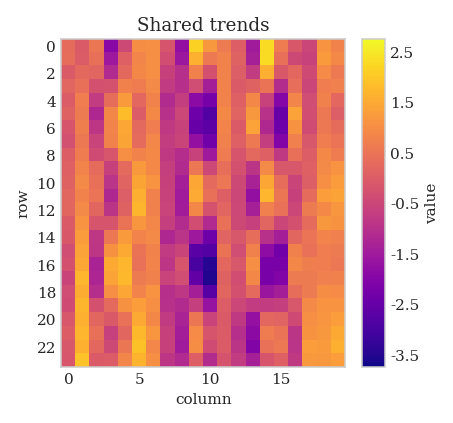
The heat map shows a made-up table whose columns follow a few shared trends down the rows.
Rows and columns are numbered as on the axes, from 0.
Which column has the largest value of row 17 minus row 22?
13
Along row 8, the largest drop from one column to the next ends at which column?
7
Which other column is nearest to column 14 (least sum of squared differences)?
9
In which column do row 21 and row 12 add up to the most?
5
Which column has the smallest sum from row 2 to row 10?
10
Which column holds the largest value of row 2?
14
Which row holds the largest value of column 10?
0
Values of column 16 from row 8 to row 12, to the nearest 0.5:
0.5 0 -0.5 -0.5 -0.5
